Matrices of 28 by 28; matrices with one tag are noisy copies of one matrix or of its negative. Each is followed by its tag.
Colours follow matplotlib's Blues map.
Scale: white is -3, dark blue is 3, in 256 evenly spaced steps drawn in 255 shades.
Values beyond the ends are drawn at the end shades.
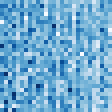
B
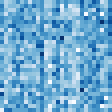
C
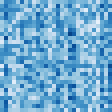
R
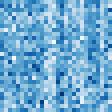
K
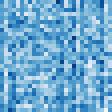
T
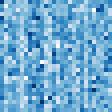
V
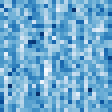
V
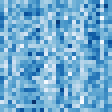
K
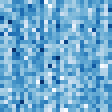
C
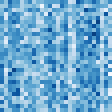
R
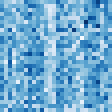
K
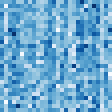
R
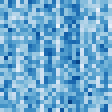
C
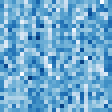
V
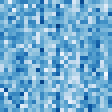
C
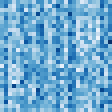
R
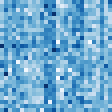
K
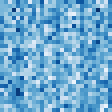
C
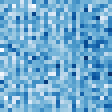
B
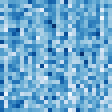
R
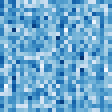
T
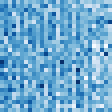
B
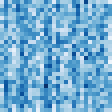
V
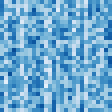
V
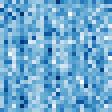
V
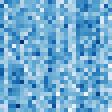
R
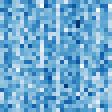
C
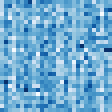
T
